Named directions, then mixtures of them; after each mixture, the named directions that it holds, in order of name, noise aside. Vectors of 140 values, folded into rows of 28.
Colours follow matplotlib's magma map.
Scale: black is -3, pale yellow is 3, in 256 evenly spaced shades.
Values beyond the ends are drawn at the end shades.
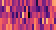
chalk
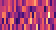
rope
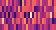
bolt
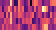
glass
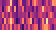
chalk, glass, rope.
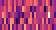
rope.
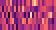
bolt, glass, rope.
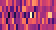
bolt, rope.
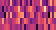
bolt, glass, rope.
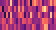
bolt, glass.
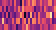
bolt.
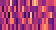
bolt, glass, rope.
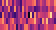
bolt, chalk, rope.
